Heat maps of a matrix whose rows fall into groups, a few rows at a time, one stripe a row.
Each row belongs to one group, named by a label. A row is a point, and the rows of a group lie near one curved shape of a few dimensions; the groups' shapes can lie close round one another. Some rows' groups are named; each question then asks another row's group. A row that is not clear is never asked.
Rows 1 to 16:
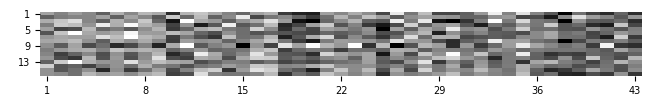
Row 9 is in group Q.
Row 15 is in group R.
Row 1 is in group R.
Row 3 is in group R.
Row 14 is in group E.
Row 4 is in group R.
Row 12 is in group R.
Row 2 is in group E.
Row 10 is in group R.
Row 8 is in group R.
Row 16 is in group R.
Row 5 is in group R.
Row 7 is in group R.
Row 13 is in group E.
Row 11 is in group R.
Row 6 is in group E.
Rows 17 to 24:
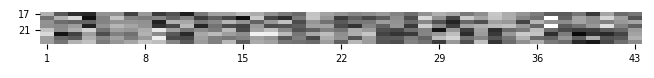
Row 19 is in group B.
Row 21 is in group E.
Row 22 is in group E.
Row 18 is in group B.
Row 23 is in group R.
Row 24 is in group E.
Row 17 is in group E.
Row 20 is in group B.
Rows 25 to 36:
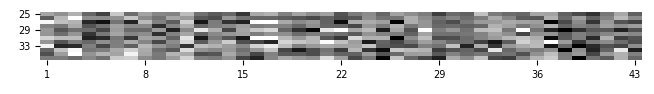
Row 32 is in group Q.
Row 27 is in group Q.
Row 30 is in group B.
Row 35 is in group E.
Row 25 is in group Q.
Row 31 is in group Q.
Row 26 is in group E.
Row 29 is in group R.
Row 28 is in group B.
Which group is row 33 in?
E
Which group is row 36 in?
Q
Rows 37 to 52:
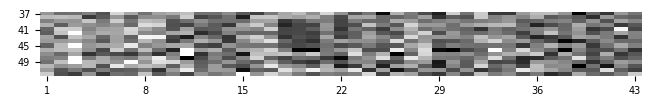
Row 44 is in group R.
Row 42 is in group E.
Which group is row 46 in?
R
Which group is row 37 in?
Q
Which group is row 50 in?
Q
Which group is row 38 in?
Q
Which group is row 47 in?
Q
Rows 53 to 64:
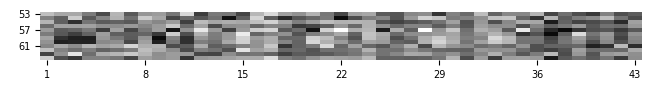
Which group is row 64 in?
E
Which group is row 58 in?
E
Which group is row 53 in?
Q
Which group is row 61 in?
R
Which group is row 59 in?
E
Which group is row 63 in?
E
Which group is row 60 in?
E
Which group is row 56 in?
E
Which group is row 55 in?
E
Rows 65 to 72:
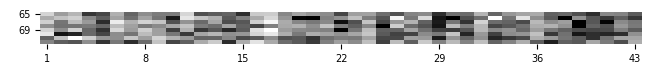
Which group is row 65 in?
Q
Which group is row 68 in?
Q
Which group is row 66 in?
R
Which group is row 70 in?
E
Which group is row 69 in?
Q
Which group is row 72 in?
R
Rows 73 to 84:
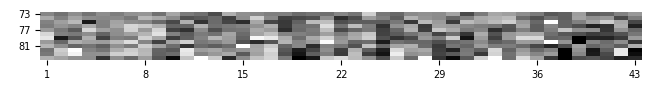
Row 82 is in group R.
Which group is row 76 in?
R
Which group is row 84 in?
R
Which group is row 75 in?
B
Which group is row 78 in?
E
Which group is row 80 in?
Q
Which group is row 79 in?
E
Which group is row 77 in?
R
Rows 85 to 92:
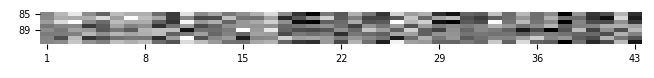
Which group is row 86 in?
R
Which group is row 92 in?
R
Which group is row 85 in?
R
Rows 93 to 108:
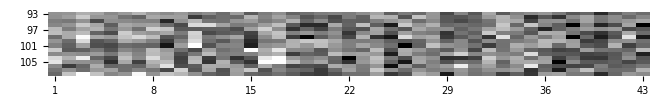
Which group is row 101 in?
Q
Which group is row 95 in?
B
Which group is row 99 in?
R
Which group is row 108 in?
E
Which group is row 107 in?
E
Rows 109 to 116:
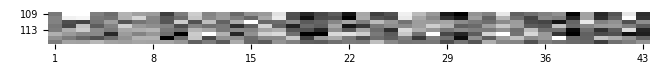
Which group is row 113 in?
R
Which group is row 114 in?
R
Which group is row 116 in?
E
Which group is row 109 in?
R
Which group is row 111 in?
E
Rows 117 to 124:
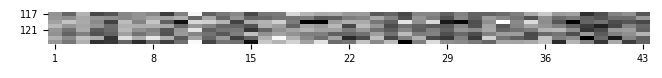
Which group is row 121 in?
Q
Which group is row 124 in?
Q
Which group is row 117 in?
Q
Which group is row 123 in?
Q
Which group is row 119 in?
R
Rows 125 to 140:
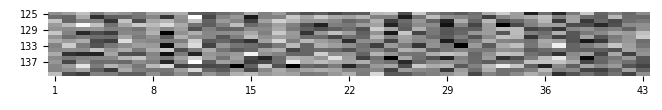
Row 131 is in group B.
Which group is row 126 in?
Q
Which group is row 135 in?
E
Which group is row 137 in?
Q
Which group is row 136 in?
Q
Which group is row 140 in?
E
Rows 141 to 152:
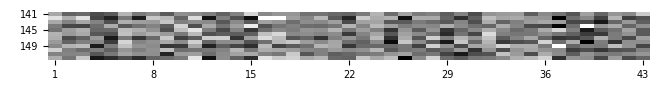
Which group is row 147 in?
R
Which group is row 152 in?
Q
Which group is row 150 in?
E
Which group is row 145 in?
Q
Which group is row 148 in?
Q
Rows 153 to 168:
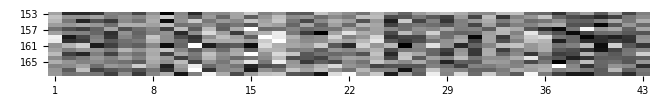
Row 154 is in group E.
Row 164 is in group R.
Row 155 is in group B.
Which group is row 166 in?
Q
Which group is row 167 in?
Q
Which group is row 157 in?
E
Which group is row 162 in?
E
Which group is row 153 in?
E
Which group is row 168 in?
R
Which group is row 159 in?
E
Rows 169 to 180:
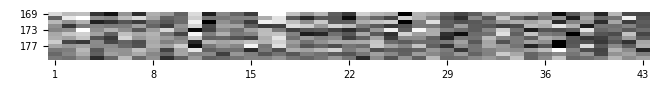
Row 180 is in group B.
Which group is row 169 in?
Q
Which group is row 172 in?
Q
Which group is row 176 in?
E
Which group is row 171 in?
Q
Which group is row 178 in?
Q
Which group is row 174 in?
R
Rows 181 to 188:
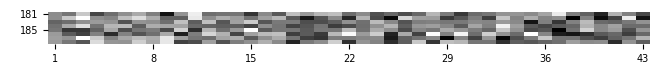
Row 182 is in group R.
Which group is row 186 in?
R
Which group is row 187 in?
E
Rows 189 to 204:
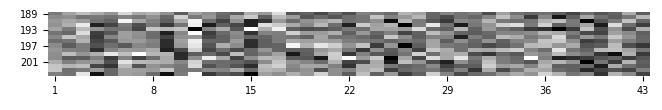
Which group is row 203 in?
E
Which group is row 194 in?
Q
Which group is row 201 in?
Q
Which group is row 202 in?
Q
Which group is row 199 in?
R
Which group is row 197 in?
Q
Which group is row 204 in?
Q
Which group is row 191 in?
Q
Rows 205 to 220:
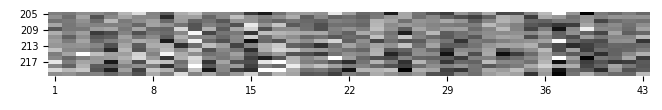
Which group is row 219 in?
Q
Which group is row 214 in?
Q
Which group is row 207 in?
E
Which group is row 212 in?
Q
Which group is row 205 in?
Q
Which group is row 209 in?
E
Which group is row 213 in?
R
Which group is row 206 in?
B
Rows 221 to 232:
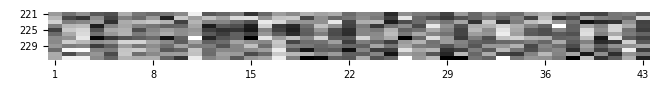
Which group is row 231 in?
Q
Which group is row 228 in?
R
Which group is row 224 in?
B
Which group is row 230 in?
R
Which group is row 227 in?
Q
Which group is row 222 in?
B
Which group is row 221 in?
Q
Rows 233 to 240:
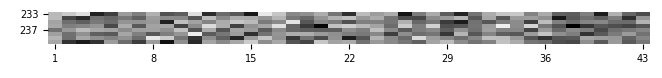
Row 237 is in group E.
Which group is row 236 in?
R
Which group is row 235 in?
B
